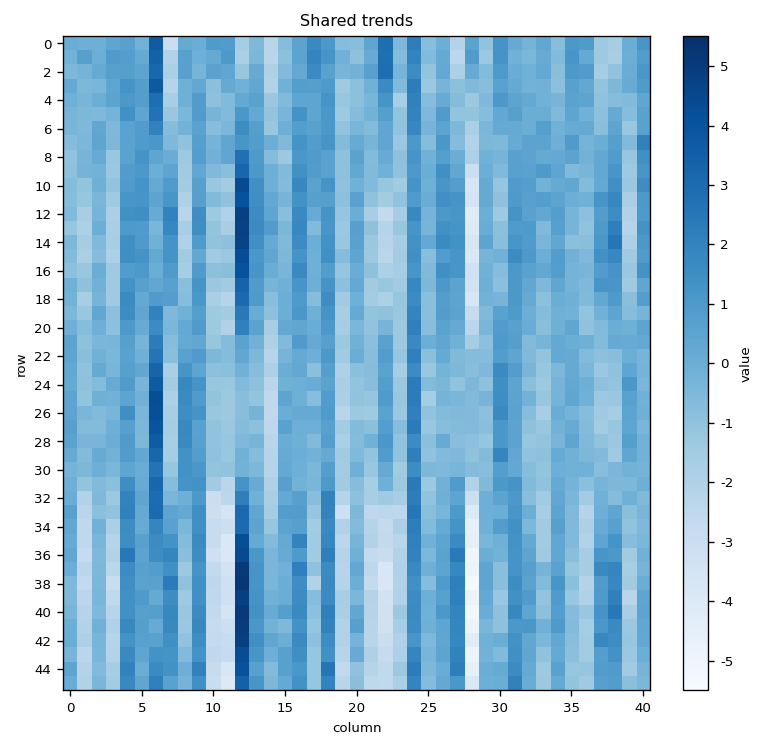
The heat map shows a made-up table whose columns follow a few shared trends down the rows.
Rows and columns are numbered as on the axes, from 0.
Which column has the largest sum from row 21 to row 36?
6
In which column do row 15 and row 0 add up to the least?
28
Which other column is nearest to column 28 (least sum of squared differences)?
11
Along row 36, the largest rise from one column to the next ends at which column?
12
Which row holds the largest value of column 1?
1
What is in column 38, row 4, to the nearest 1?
-1
